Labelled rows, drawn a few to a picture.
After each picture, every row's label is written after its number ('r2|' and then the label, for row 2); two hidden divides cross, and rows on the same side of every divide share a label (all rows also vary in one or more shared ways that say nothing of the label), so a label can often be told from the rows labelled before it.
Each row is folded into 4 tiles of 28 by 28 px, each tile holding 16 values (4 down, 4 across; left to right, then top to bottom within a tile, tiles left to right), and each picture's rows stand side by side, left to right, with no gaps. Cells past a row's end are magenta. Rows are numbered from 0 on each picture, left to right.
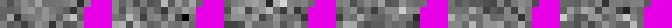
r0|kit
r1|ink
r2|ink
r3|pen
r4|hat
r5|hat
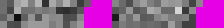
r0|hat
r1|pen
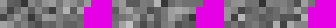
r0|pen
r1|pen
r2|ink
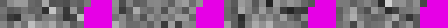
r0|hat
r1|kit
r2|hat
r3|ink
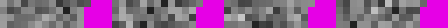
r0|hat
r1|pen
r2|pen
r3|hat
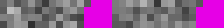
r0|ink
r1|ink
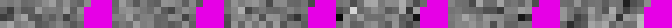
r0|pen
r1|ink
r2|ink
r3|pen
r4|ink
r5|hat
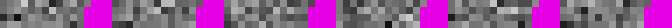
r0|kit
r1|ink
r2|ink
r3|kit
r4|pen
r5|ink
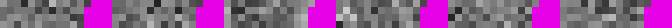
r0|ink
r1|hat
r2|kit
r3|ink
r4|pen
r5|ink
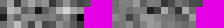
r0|pen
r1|hat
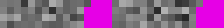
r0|ink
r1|ink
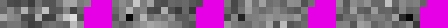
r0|kit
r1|hat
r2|kit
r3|ink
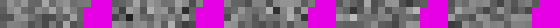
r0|pen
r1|kit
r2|pen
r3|ink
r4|hat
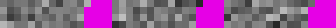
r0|kit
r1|ink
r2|pen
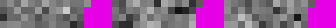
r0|pen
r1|hat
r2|ink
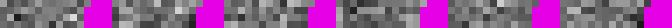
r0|kit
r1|pen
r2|kit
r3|kit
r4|ink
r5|ink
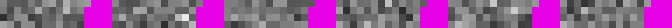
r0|pen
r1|kit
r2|ink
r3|hat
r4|pen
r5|kit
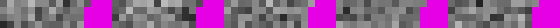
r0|ink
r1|ink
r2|pen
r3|kit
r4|kit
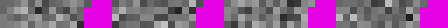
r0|hat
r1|hat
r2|ink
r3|ink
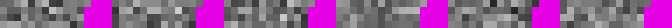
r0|kit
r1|pen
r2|kit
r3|pen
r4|hat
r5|hat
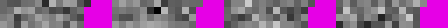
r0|hat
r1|hat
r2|hat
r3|pen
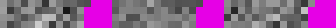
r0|hat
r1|hat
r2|pen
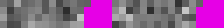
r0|hat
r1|ink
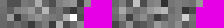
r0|kit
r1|kit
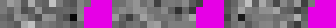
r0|ink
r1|hat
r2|kit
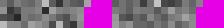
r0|kit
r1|kit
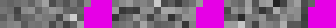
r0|kit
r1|pen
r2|kit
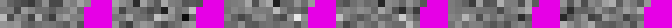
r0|kit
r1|ink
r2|kit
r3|hat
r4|ink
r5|pen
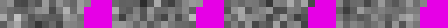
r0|pen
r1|kit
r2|ink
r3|kit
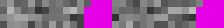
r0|ink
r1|pen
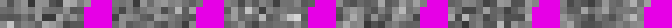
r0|kit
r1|pen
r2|kit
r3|pen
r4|ink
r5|kit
